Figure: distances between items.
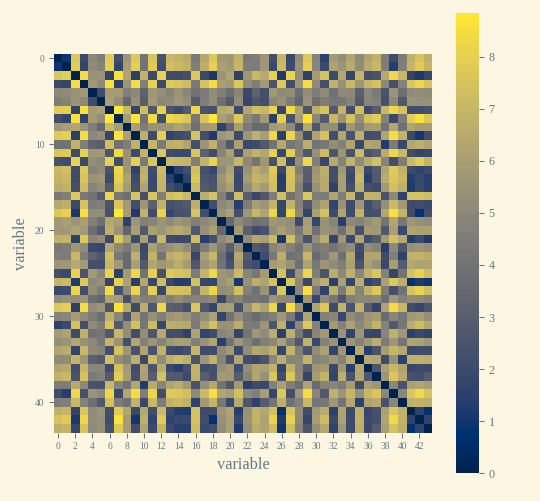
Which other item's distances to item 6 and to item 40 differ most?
16
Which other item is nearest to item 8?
19
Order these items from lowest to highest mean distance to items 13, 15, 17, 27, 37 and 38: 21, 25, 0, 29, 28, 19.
21, 29, 28, 19, 0, 25
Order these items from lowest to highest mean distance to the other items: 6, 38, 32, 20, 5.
32, 5, 38, 20, 6
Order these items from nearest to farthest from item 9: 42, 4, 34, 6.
42, 6, 34, 4
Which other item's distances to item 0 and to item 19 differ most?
1
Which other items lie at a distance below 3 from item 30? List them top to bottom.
8, 19, 28, 33
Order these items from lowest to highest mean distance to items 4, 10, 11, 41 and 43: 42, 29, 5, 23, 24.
42, 29, 5, 24, 23
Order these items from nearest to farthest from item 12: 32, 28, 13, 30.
30, 28, 32, 13
